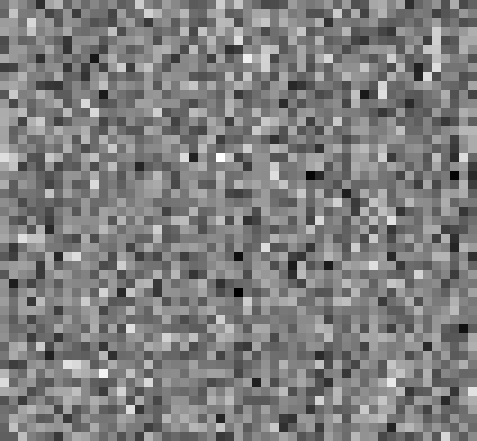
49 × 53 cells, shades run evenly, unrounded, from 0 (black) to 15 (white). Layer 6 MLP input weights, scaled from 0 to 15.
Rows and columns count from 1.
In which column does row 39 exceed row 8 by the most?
47
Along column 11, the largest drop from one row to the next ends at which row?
19
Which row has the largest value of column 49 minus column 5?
7
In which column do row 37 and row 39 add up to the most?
15
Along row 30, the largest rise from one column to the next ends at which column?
34
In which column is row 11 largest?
43
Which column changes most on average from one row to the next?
36
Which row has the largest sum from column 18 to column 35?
38
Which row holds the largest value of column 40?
28
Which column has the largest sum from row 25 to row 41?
42
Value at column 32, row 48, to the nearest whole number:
3
